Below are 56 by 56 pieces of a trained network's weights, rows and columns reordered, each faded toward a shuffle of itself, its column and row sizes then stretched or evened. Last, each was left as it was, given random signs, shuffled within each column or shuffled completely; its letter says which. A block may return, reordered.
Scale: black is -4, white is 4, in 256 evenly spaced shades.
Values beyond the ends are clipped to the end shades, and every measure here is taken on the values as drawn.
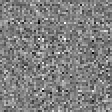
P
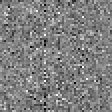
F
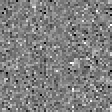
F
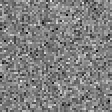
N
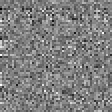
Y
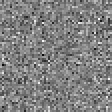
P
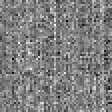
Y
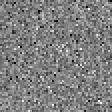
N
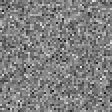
N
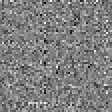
P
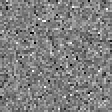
N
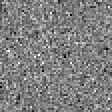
N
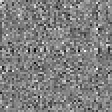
Y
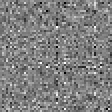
Y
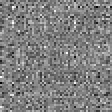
Y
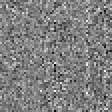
F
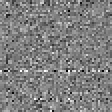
P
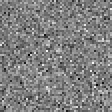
N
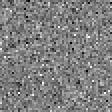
N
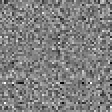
Y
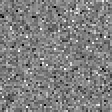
N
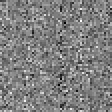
F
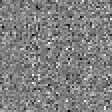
P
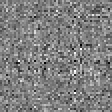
Y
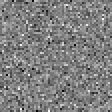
N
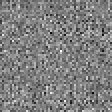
Y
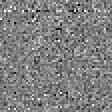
P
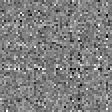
P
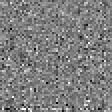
P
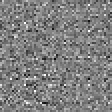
Y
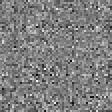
P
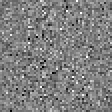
F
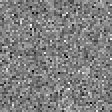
N
